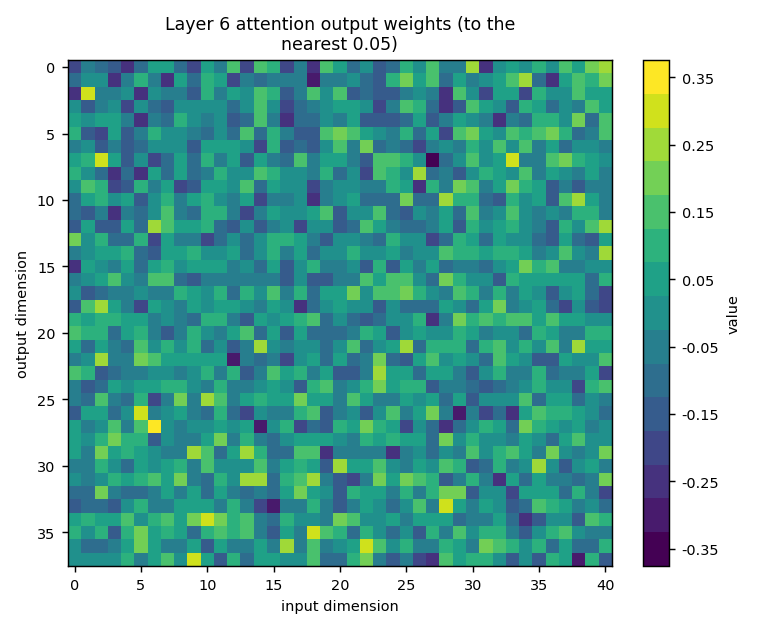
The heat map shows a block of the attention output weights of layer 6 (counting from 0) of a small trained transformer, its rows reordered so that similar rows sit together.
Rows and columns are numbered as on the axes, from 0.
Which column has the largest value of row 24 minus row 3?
23
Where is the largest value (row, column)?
27, 6
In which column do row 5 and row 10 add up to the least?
18
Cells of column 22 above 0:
15
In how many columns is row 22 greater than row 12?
14
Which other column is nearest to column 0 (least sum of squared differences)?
31
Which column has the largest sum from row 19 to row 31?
5
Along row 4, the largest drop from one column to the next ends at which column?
39
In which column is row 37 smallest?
38
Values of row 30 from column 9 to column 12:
-0.05 0.15 0 0
